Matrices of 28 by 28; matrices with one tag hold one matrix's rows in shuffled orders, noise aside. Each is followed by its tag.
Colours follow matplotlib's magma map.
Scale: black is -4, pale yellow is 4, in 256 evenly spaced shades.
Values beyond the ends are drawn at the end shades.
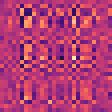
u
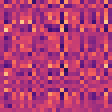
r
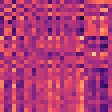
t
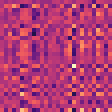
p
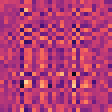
u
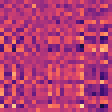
t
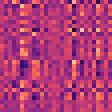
p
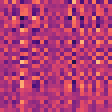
p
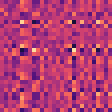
p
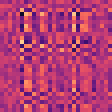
u
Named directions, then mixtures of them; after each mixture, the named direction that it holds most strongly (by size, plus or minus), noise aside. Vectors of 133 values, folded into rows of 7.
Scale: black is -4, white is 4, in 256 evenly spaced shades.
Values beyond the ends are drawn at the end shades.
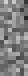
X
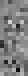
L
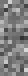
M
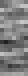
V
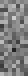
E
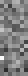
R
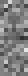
M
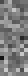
R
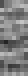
V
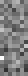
R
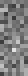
E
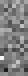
R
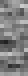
V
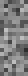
M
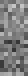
E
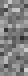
M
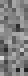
R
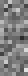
M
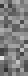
R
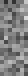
X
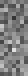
E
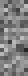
M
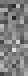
E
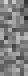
X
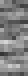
V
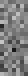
E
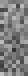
E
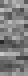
V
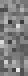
L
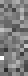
R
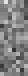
X
